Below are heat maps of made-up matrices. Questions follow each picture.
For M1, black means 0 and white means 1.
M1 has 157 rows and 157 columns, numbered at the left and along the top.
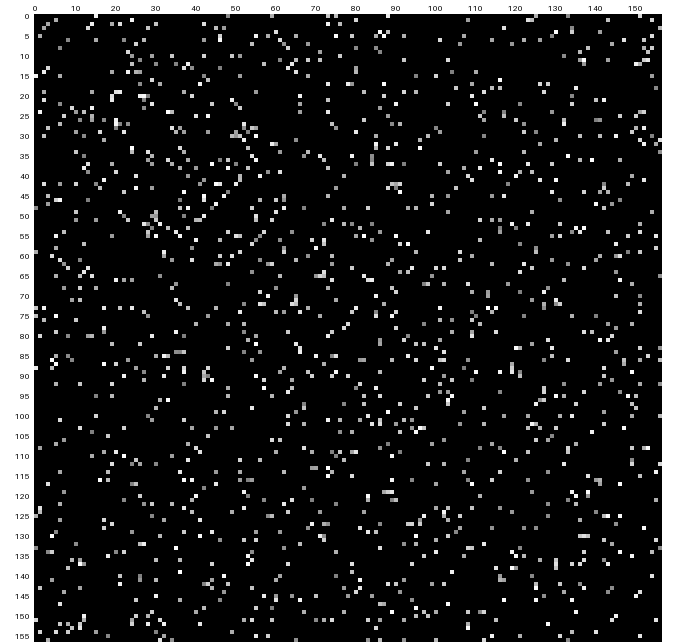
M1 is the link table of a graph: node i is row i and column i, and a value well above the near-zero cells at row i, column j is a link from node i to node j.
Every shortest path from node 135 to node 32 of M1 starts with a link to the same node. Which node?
node 18
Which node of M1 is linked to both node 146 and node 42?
node 46
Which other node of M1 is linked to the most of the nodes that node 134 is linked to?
node 28
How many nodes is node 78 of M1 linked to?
4
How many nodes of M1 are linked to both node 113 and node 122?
0
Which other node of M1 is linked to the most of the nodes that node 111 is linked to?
node 40
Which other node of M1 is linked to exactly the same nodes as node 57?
node 64
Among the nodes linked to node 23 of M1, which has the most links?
node 86
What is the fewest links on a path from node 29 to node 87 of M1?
4
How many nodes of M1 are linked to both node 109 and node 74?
2
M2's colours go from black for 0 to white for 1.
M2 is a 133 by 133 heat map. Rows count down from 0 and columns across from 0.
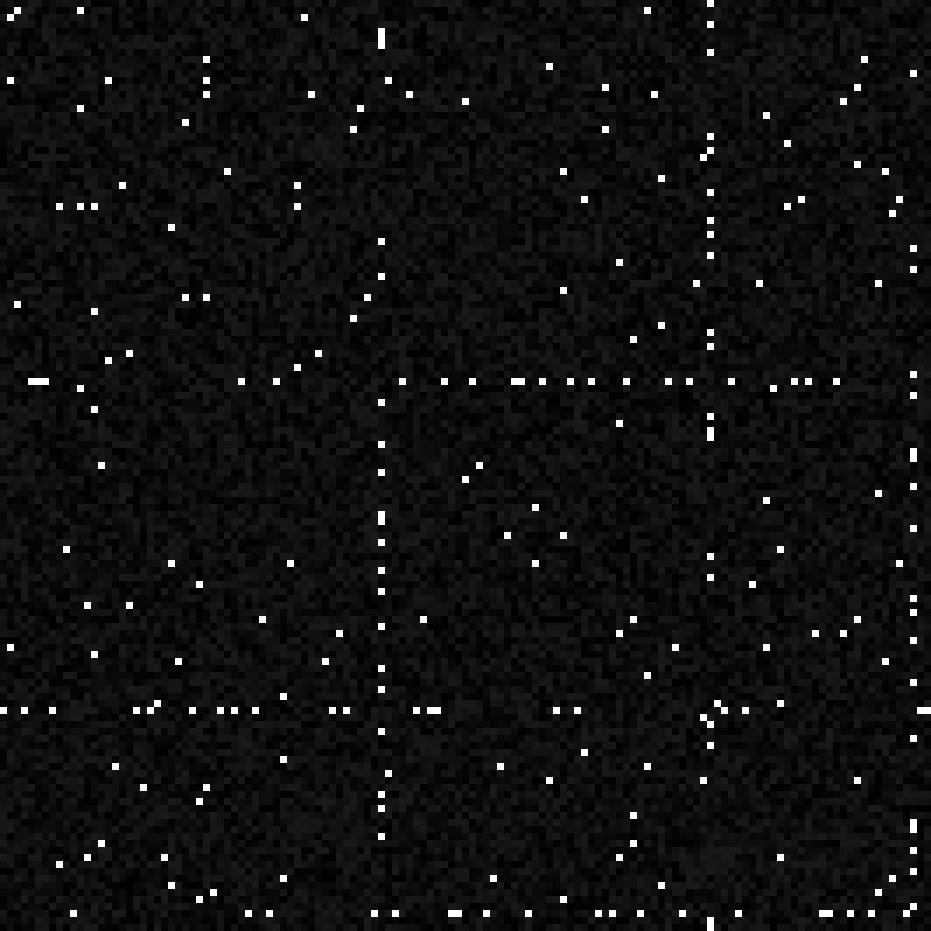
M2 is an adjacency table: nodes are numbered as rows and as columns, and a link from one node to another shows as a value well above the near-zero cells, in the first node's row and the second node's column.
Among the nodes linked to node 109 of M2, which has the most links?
node 92
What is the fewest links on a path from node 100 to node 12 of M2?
3
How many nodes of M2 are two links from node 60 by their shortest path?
3
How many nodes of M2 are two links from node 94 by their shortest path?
1
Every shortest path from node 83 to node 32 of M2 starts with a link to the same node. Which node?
node 28
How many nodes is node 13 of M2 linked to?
4
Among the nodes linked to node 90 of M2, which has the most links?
node 88
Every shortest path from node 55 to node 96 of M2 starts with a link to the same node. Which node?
node 11
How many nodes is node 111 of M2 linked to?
3
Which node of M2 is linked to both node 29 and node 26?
node 42
